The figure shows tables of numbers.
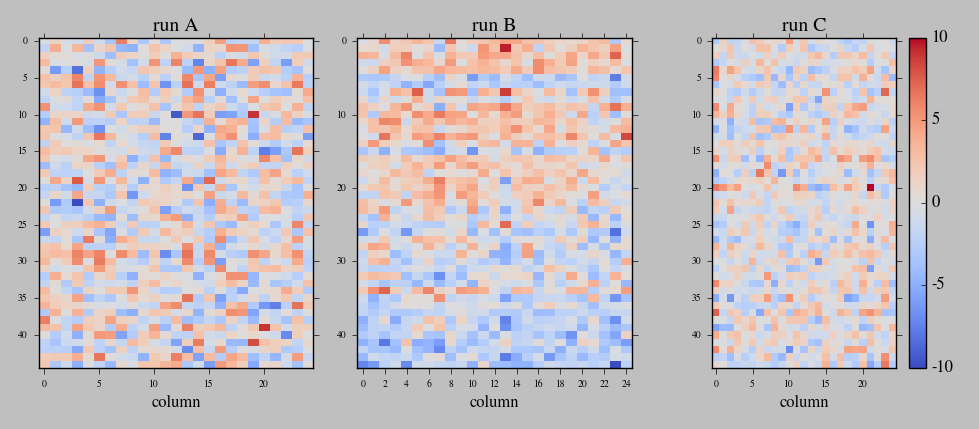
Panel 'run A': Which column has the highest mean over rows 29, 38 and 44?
0
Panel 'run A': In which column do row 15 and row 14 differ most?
23
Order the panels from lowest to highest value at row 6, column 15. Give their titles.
run B, run C, run A
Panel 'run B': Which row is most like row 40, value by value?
5
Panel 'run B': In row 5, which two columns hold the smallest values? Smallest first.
23, 10
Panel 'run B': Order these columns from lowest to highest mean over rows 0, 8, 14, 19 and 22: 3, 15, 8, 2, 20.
20, 3, 8, 2, 15
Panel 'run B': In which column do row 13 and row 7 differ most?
24
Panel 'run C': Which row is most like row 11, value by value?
13
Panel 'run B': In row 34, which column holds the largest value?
2
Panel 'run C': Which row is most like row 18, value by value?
6
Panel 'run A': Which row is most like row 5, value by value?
30
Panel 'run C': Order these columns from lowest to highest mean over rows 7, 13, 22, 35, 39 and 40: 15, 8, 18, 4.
18, 4, 8, 15
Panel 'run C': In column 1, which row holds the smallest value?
39
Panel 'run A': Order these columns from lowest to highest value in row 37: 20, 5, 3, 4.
4, 20, 5, 3
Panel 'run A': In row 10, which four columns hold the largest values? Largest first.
19, 14, 13, 22
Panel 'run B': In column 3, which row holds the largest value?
11
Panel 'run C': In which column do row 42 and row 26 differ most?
0
